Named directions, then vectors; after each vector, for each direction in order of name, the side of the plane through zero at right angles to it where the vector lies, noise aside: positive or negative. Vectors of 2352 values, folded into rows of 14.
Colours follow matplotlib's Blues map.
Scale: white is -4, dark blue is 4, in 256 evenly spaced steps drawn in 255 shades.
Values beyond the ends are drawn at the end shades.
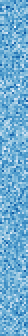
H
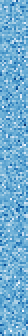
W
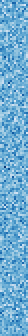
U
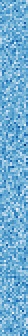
negative, positive, negative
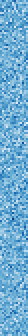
positive, negative, negative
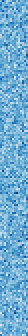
positive, negative, negative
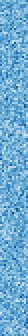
positive, negative, positive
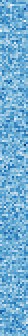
negative, positive, negative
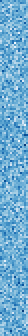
negative, positive, negative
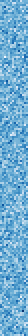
negative, negative, negative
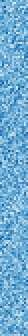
negative, negative, negative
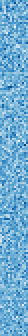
positive, positive, negative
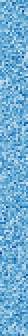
positive, positive, positive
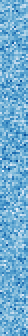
negative, positive, negative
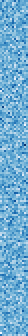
positive, negative, negative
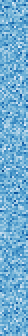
positive, negative, negative
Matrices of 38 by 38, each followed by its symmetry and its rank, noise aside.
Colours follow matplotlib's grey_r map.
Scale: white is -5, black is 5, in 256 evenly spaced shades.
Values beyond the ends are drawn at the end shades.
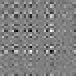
symmetric, rank one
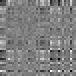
symmetric, rank one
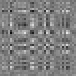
symmetric, rank one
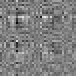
antisymmetric, rank two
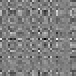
no symmetry, rank two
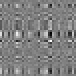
no symmetry, rank one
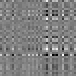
no symmetry, rank one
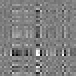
no symmetry, rank one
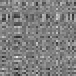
no symmetry, rank three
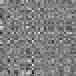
no symmetry, rank three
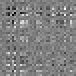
symmetric, rank two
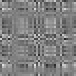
no symmetry, rank two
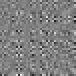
antisymmetric, rank two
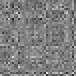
no symmetry, rank three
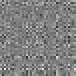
no symmetry, rank three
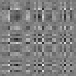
symmetric, rank one
